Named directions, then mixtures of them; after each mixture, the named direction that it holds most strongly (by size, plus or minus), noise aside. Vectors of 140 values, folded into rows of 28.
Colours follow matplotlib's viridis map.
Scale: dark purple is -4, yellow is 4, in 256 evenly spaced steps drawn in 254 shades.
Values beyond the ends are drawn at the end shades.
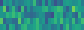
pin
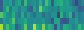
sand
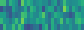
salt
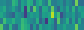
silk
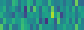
silk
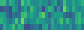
salt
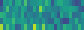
sand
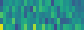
sand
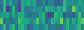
pin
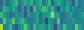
silk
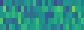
pin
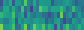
sand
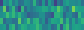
pin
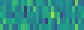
silk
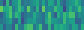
salt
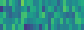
salt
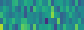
silk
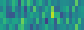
silk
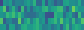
pin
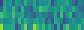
sand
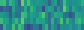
salt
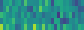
sand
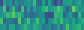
pin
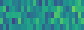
pin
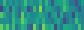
sand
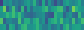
pin
